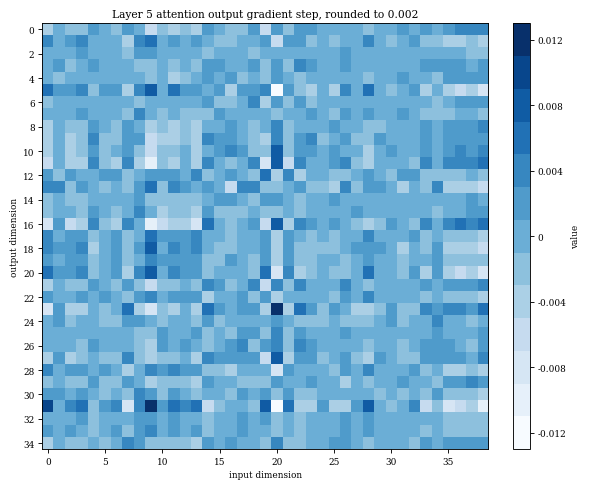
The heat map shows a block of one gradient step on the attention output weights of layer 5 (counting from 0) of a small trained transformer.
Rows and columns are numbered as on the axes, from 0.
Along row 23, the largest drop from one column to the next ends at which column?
21
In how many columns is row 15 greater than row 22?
13
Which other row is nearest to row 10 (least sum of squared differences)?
8
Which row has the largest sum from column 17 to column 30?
26
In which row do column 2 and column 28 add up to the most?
31
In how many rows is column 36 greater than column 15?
12
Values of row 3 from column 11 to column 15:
-0.002 0 -0.002 0.002 0.002
